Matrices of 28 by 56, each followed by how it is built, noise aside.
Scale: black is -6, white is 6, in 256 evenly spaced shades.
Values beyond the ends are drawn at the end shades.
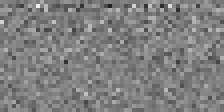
uneven rows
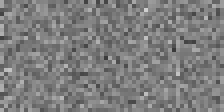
repeating rows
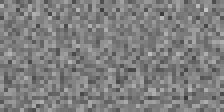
repeating columns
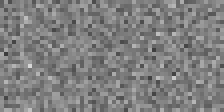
repeating rows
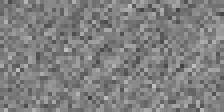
Hankel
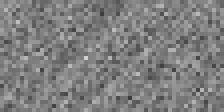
Hankel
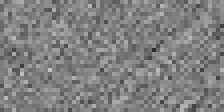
Hankel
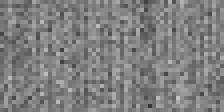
blocks
